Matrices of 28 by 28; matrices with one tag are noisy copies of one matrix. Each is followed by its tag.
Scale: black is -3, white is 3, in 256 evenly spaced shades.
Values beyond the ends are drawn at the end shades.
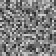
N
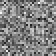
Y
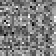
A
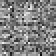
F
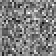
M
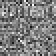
Y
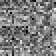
A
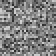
F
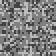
F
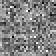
F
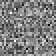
M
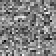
A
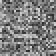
F
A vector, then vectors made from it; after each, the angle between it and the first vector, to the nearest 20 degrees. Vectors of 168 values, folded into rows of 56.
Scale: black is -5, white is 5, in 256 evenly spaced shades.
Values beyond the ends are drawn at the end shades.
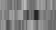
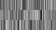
120 degrees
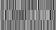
100 degrees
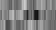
20 degrees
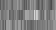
140 degrees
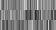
60 degrees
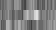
160 degrees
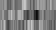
20 degrees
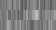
140 degrees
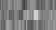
160 degrees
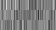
80 degrees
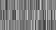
100 degrees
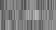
140 degrees
